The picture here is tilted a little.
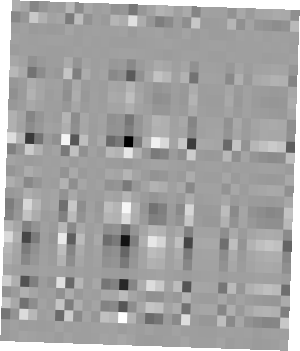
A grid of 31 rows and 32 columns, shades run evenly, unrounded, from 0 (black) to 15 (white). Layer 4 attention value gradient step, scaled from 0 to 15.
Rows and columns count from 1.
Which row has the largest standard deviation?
13
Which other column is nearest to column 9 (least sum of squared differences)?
29
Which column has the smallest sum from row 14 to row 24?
14
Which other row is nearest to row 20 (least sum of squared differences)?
2
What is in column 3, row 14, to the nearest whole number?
12
